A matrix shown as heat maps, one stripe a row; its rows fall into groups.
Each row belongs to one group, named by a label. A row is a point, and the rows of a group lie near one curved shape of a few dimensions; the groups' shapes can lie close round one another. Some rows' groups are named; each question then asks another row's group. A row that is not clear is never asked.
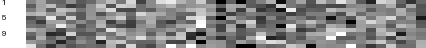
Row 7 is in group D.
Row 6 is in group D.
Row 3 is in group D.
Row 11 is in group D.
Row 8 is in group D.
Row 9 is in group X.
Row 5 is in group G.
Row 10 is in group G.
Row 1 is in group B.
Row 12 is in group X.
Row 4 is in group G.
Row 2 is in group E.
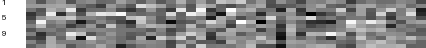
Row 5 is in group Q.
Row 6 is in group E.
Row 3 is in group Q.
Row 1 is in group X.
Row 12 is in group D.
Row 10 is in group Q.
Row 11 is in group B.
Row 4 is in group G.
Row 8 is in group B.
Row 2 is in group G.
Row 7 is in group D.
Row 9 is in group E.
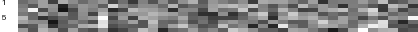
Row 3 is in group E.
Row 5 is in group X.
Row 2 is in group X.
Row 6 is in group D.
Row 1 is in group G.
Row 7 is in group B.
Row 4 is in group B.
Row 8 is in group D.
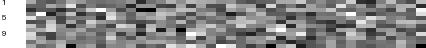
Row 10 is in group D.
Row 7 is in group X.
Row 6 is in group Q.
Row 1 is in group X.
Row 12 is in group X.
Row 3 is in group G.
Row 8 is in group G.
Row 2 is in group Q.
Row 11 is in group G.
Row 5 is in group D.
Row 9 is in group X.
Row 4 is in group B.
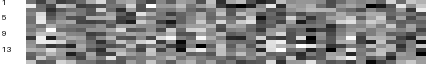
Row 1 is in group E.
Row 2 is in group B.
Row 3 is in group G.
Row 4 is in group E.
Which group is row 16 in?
B
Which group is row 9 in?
G
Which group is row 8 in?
G
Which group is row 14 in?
X
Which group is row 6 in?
E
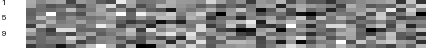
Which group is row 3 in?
E
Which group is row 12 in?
G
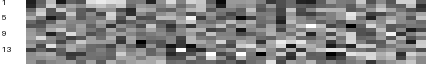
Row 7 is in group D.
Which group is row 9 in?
X
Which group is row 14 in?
E
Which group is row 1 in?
G
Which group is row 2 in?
G
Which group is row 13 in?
X
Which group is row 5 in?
X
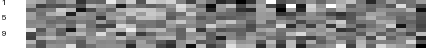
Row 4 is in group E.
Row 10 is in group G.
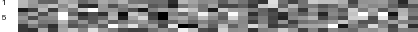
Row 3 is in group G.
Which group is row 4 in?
E
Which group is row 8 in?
G
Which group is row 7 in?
X
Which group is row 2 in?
G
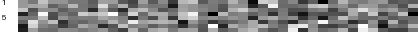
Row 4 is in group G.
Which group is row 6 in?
G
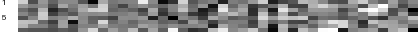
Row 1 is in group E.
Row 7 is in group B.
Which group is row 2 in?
D
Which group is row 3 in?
B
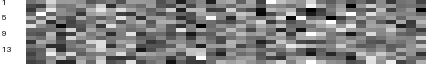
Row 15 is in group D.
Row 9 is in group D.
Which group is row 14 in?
G
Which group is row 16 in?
D
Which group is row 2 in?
D
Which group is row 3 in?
G
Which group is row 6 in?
G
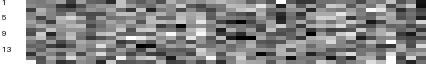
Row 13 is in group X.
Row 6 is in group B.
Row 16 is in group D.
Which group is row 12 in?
G
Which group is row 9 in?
B
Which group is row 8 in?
G
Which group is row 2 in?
X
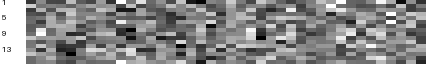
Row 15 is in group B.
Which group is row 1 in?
X
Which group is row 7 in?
Q
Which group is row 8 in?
E
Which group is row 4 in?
E
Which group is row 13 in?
E
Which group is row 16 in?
X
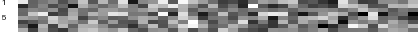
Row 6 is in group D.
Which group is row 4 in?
G
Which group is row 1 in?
X
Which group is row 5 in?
E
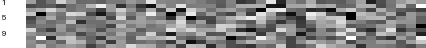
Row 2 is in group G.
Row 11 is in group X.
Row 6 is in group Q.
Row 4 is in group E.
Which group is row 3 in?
G
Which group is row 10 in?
B
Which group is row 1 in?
B
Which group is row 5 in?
X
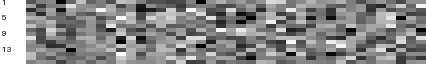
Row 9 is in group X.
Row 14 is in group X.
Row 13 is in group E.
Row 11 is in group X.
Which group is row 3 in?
G
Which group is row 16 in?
X
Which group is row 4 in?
B
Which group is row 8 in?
X
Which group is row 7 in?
D
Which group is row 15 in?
X
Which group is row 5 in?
X
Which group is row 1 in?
D
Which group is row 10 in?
X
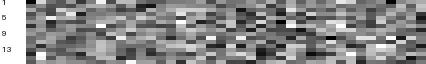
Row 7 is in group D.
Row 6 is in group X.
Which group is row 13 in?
B
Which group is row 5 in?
G
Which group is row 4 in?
Q
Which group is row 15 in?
E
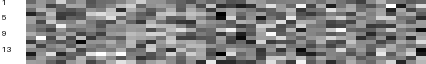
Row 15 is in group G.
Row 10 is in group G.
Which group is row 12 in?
X
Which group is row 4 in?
G
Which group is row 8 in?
X
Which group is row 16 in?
X
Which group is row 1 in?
G
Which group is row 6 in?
X
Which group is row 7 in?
B
